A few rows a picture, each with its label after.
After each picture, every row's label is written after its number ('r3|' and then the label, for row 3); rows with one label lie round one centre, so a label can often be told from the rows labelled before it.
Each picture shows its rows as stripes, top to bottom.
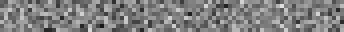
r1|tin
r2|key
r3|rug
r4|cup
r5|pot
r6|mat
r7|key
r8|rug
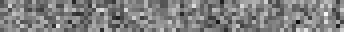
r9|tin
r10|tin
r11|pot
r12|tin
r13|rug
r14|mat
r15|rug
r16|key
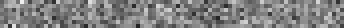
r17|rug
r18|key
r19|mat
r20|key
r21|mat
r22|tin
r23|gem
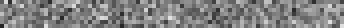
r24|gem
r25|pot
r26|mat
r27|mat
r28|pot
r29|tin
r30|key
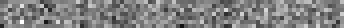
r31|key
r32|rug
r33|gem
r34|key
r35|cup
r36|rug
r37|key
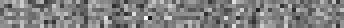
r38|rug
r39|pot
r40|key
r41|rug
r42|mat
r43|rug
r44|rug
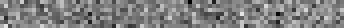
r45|cup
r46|gem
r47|key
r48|tin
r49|mat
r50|tin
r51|cup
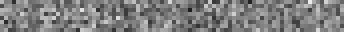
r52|mat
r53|key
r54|cup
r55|rug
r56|cup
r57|mat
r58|mat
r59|cup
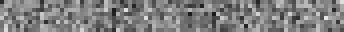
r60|key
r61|key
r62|pot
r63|cup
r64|mat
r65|rug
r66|cup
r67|cup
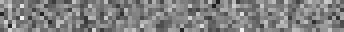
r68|mat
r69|rug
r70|mat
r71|key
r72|rug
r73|gem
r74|gem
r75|tin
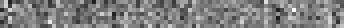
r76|gem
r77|gem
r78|tin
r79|pot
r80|tin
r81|tin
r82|pot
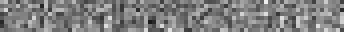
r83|gem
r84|key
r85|gem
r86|tin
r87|key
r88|key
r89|key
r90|mat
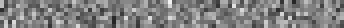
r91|mat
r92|mat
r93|tin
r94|key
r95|pot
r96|gem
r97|gem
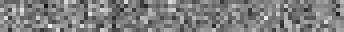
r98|pot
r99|rug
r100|pot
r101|rug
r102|gem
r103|mat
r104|cup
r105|pot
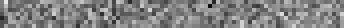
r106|cup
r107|gem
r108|pot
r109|key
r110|rug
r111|tin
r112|tin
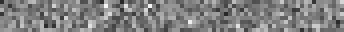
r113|key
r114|pot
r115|mat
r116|key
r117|pot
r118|rug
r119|rug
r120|cup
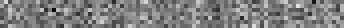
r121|gem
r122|tin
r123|rug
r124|tin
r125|mat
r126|pot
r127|tin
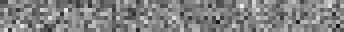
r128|tin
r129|tin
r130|cup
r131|pot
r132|cup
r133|mat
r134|rug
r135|gem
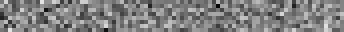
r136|cup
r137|mat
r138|rug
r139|key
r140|tin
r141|pot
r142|mat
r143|tin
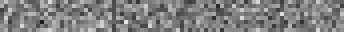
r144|cup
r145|mat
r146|tin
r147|key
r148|cup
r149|pot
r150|pot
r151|cup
